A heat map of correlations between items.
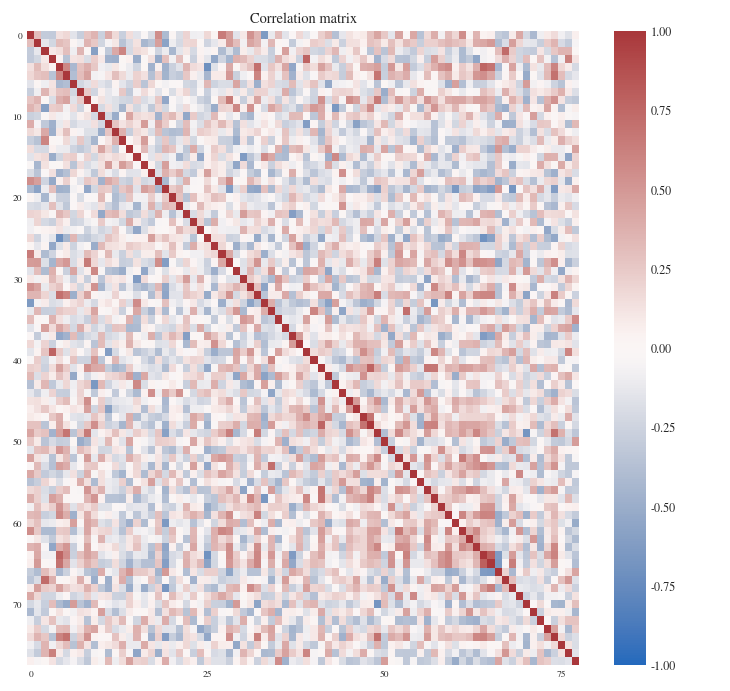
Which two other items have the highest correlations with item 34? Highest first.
53, 40
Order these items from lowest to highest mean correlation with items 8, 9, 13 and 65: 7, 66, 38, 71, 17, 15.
66, 17, 38, 15, 71, 7
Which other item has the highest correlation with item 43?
15
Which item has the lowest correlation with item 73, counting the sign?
24
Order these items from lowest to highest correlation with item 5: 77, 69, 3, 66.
3, 66, 77, 69
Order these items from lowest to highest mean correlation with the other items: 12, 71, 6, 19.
19, 6, 12, 71
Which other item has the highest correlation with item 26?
38
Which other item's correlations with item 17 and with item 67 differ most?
2
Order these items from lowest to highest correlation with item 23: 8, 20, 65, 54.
8, 54, 65, 20
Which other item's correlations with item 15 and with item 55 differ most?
44
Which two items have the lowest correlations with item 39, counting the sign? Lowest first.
11, 26
